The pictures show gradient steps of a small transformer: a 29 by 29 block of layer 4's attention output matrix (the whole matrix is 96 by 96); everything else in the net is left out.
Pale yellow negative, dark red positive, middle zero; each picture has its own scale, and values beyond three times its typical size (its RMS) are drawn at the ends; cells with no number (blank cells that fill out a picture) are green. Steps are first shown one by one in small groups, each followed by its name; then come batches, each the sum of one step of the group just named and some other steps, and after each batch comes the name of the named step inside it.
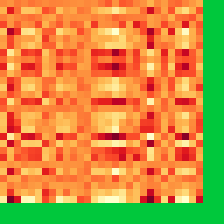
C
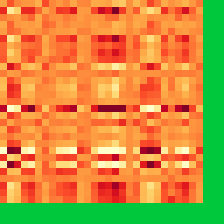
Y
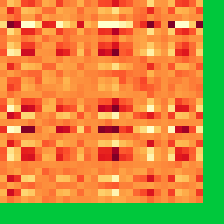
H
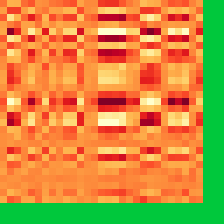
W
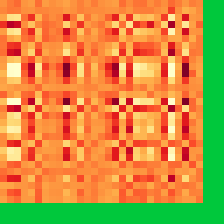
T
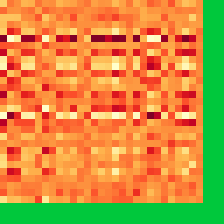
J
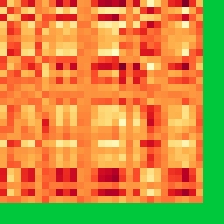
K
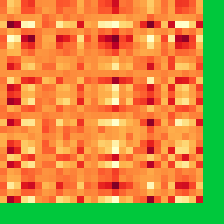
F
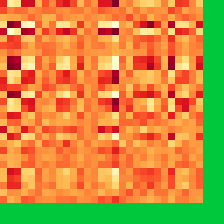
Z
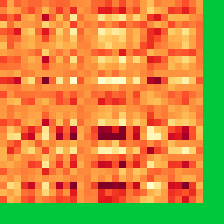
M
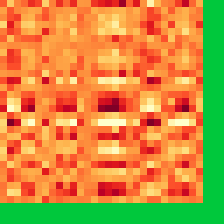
M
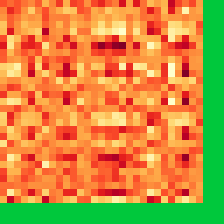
T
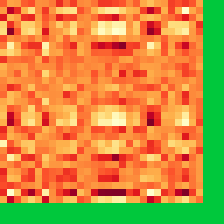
K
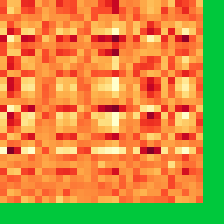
Y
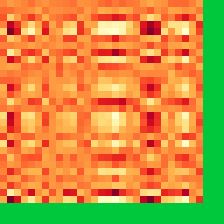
C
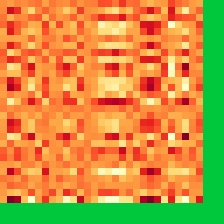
C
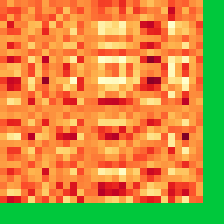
M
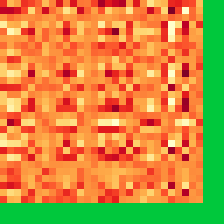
Z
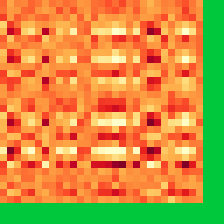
M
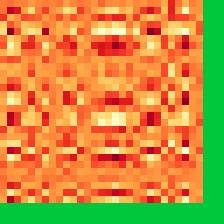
W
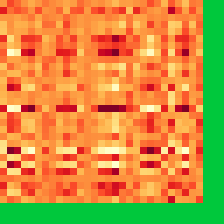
Y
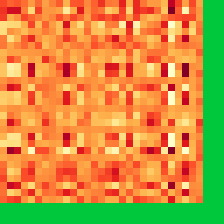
K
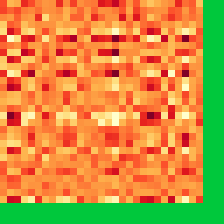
J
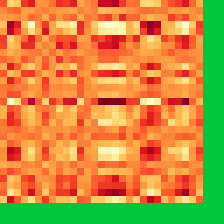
W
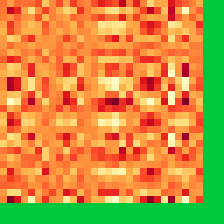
C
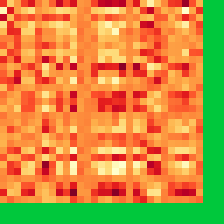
K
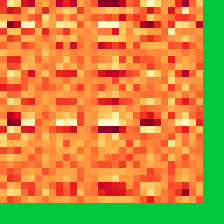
Z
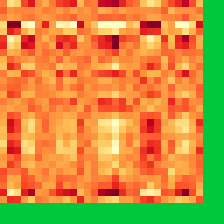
F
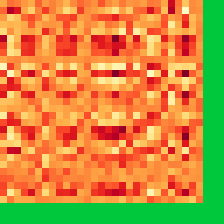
J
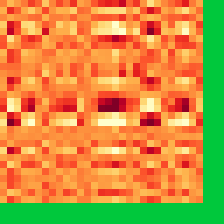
W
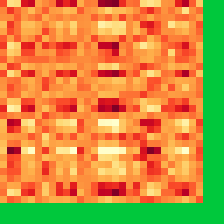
Y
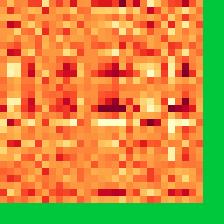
T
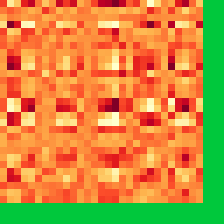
Z
